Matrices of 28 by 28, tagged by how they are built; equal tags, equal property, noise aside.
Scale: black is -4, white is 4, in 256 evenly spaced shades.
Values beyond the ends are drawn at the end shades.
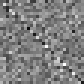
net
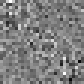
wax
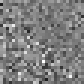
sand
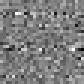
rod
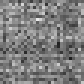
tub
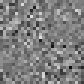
wax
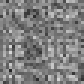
tub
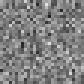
tub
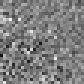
sand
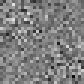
wax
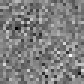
wax
